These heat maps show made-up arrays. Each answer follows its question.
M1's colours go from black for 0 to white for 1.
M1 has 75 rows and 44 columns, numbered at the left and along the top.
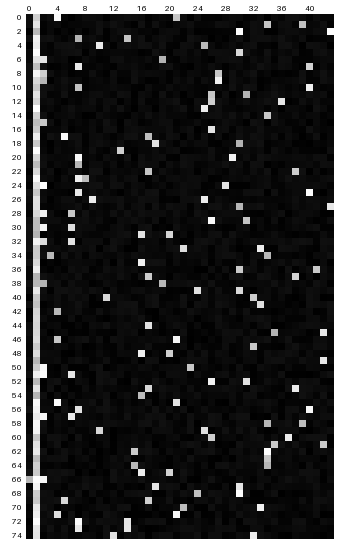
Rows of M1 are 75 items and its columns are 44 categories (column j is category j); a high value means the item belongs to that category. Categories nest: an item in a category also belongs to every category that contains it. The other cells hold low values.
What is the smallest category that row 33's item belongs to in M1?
22
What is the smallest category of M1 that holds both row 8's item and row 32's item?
2
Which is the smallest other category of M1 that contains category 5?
17
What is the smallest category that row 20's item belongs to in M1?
29
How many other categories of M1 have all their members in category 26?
3
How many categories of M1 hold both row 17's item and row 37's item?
2
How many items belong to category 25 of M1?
4
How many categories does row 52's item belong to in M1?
3
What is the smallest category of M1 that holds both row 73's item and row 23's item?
7
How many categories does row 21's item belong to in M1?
2
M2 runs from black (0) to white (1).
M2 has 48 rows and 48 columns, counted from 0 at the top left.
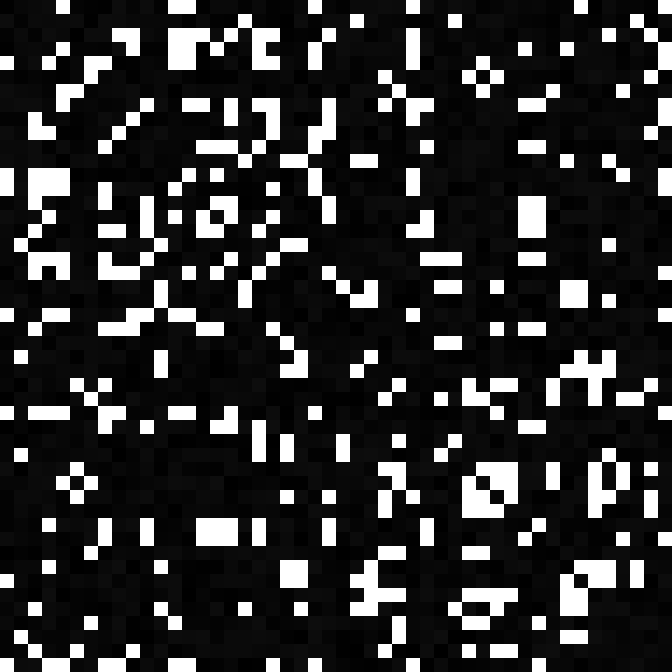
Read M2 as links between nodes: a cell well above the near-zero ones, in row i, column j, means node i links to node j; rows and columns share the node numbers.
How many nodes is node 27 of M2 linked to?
9
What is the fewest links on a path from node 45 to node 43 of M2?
2
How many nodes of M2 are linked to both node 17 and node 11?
3
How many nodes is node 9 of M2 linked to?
7
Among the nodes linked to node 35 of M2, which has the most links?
node 29
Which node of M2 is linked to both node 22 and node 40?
node 3
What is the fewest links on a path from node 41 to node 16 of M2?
3
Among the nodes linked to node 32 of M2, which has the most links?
node 18
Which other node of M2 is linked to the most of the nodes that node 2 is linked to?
node 7
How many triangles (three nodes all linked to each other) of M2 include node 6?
6
